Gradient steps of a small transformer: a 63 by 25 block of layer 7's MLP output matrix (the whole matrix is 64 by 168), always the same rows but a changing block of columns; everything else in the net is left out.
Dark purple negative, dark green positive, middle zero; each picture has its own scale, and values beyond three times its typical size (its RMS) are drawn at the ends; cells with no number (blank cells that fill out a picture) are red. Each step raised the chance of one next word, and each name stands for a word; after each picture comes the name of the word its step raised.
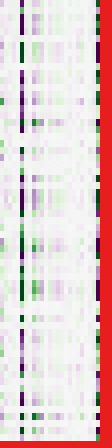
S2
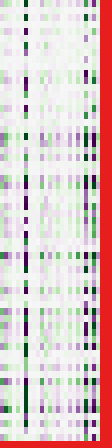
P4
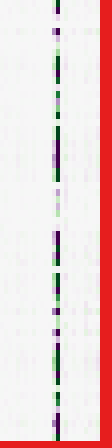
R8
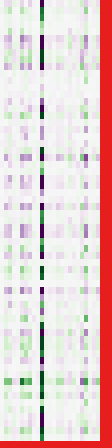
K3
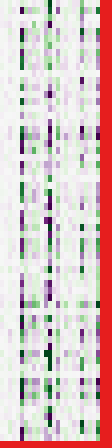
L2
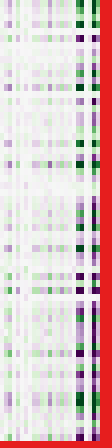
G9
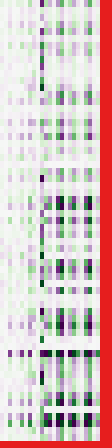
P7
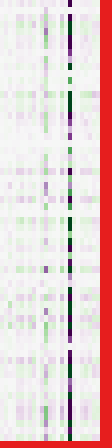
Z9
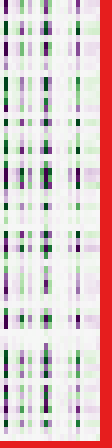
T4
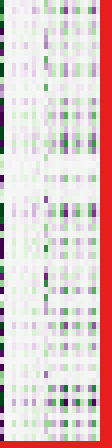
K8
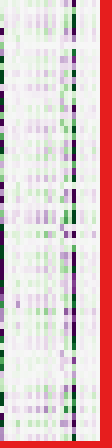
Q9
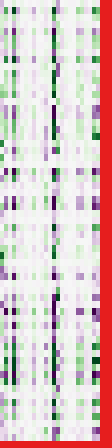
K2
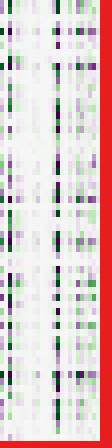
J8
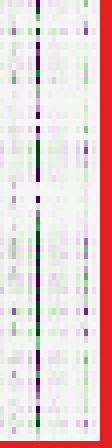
R8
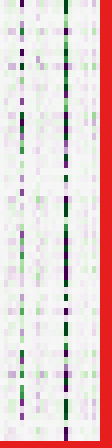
J8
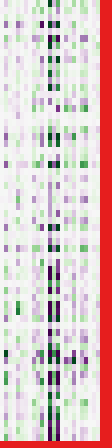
G9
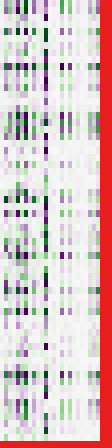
J8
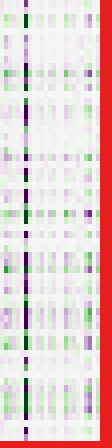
Q9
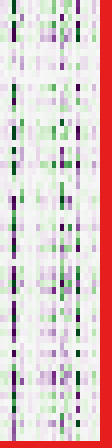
G9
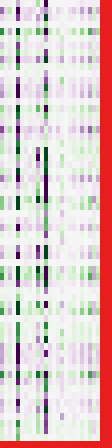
K2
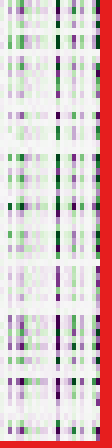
K3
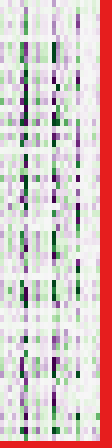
S2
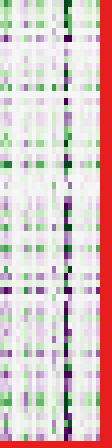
G9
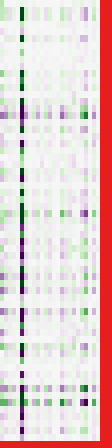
K8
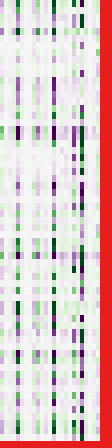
L2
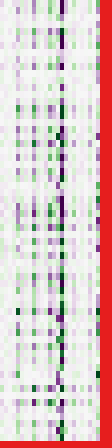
K8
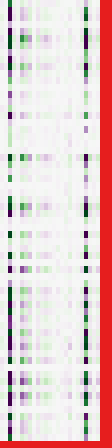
K3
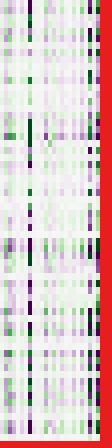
L2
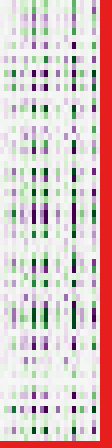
Q9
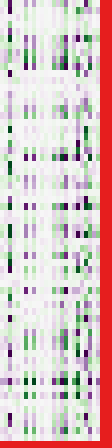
K3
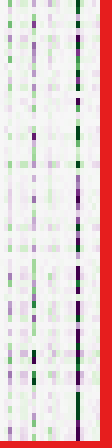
G9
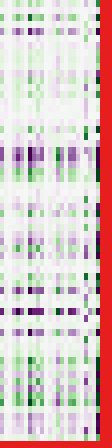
R8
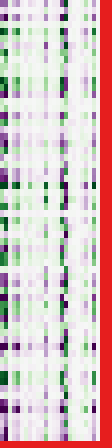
P4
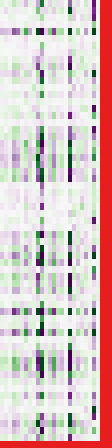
R8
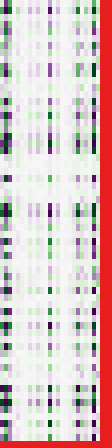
K8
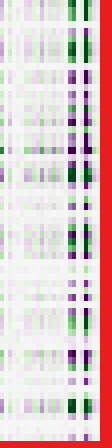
T4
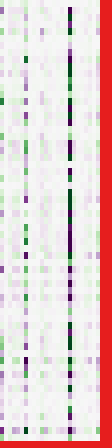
S2
